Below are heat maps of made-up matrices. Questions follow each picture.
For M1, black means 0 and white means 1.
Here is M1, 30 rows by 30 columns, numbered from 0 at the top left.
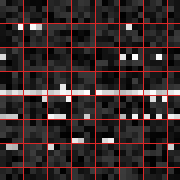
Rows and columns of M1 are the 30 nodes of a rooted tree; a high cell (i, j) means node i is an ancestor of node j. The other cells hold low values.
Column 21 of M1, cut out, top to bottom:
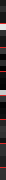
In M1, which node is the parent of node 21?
4
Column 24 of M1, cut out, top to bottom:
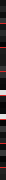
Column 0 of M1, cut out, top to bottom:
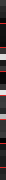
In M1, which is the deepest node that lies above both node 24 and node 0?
19
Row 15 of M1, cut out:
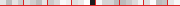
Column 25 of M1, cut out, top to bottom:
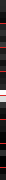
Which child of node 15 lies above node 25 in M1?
16
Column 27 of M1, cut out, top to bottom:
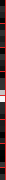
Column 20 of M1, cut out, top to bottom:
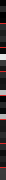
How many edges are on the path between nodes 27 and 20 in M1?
5
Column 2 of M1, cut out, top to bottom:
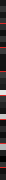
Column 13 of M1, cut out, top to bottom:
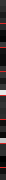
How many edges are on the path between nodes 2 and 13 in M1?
5
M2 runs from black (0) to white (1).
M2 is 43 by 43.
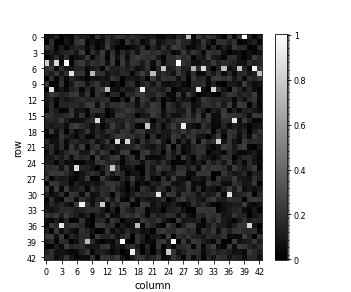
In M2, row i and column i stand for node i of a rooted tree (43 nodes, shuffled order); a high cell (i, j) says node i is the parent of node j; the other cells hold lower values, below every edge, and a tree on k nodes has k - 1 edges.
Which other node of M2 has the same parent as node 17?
24
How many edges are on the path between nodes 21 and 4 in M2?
3
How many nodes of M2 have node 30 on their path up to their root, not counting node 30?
5
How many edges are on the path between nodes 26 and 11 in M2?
4
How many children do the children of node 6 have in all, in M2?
2
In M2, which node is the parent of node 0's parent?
7
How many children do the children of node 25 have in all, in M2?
6
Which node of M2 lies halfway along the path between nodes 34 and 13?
41
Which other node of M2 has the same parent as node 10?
37
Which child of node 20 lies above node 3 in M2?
16
